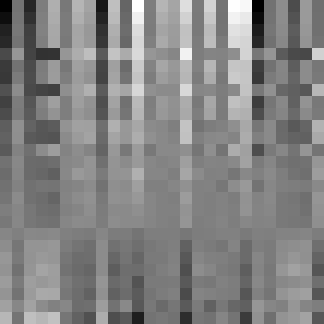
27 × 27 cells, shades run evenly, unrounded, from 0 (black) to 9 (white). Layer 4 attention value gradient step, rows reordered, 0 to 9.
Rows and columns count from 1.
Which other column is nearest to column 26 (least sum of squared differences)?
24
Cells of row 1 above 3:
22
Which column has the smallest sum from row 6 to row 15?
1
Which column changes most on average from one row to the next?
5
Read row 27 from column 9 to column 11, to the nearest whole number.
6 3 3
